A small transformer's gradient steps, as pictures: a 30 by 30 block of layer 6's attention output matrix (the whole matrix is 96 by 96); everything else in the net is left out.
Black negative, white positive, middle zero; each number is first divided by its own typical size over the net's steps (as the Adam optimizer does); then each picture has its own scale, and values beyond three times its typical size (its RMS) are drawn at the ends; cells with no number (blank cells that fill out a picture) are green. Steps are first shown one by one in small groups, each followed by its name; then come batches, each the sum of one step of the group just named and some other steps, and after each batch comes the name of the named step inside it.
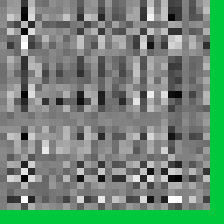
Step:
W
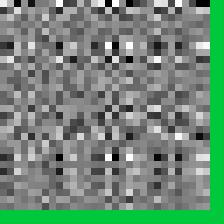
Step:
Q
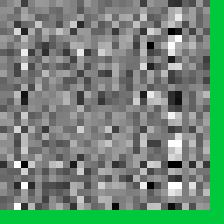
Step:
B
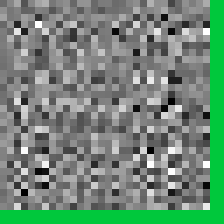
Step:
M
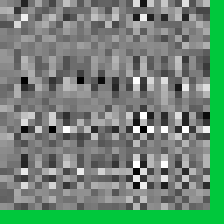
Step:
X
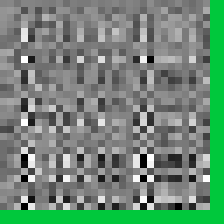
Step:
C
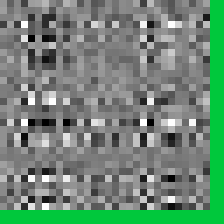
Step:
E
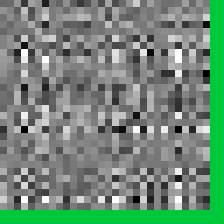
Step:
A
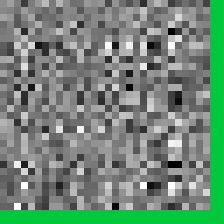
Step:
B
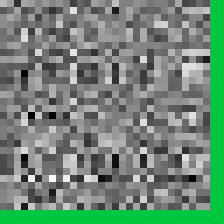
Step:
C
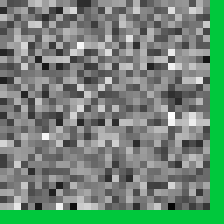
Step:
B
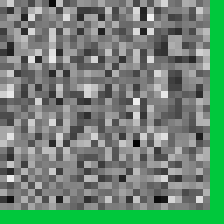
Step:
W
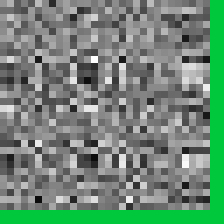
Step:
X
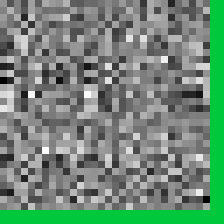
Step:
W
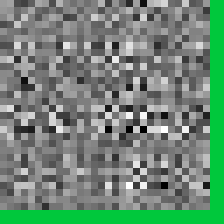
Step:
X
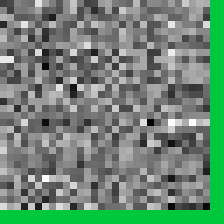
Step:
E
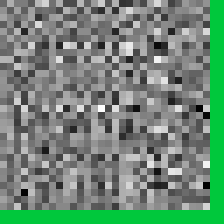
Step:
M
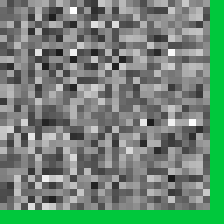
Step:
E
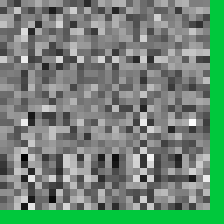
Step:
C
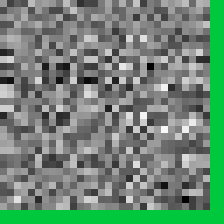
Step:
X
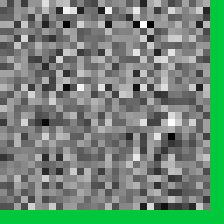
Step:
E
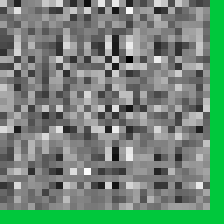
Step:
Q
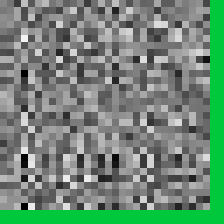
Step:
C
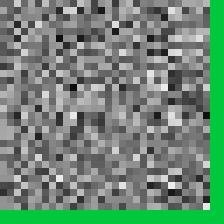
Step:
M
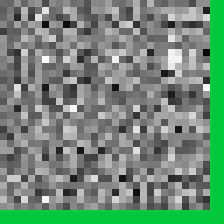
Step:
A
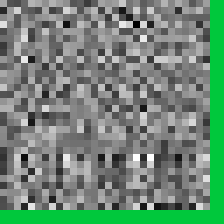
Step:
C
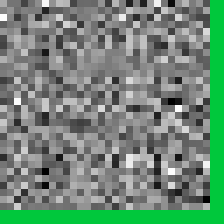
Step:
M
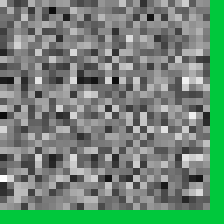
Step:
X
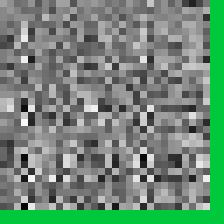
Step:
C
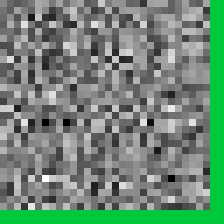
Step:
E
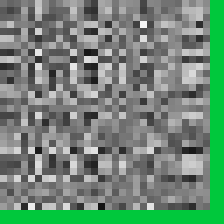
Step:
E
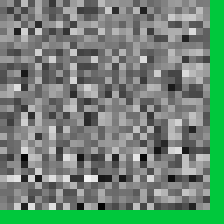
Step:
C
